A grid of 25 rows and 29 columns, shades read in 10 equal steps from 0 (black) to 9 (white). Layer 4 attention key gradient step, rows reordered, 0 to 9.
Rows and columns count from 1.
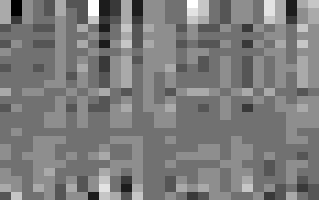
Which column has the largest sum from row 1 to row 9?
12
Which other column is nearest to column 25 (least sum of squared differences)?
18
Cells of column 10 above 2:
18
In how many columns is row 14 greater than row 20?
13
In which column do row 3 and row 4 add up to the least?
10
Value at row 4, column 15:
5
